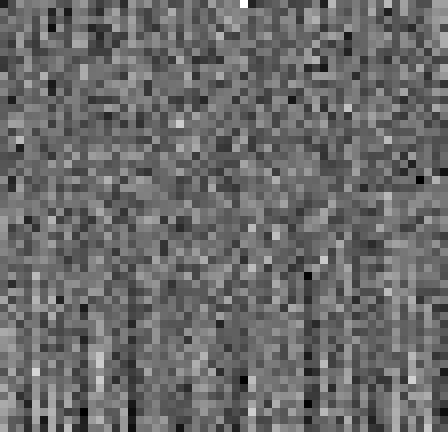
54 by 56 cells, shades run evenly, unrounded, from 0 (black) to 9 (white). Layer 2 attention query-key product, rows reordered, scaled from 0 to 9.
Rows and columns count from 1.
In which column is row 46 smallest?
17
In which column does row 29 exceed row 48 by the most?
48
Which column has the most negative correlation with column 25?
40
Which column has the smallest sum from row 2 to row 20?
7
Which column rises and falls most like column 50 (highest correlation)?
5
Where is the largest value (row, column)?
1, 31
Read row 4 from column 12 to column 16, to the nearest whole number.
1 2 2 6 4
